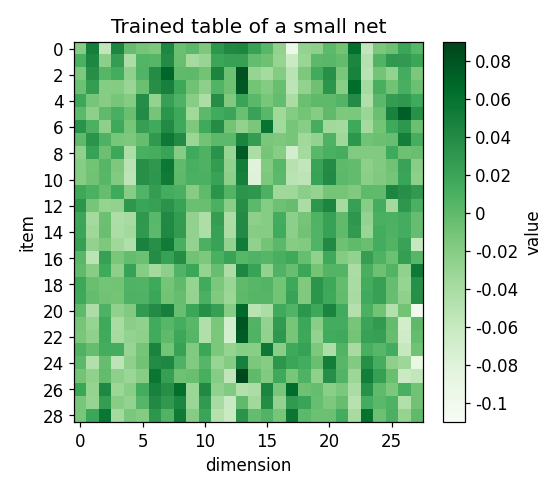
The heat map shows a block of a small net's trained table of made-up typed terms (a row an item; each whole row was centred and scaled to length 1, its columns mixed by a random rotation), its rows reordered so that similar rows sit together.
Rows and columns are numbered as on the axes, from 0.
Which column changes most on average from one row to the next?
13
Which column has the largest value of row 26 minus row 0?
17
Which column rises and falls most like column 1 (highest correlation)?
3
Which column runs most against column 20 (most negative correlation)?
15
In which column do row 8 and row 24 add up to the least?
27
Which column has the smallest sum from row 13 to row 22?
12
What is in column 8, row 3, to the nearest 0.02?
0.02
